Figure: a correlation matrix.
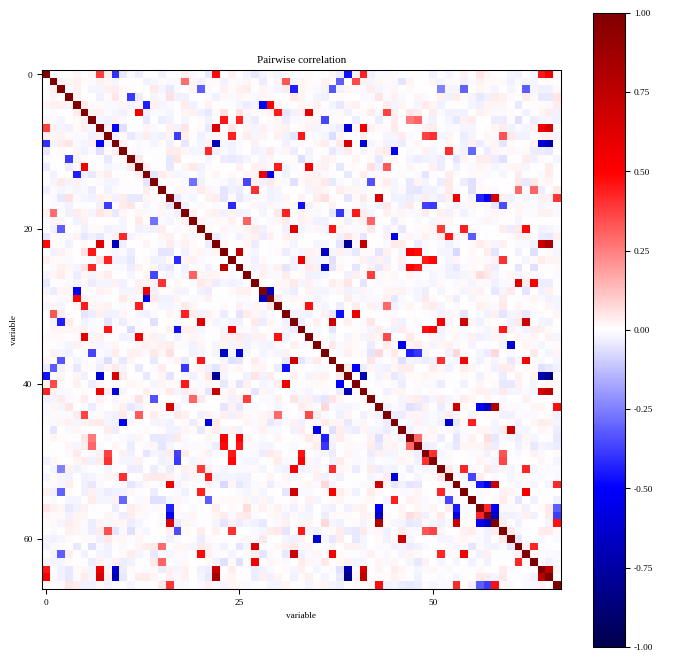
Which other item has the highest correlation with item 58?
43
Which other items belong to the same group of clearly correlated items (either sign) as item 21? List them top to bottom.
10, 45, 52, 55
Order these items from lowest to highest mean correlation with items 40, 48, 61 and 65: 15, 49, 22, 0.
49, 15, 0, 22
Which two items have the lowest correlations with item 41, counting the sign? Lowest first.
39, 9
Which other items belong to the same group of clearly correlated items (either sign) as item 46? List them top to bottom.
35, 60
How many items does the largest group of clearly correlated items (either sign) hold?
8
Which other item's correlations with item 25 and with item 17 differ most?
23
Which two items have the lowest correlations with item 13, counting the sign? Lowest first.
29, 4
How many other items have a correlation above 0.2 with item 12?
4
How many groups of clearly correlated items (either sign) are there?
13
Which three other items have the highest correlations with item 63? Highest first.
27, 61, 15
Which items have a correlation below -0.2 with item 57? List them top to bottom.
16, 43, 53, 58, 66
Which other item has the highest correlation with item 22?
65
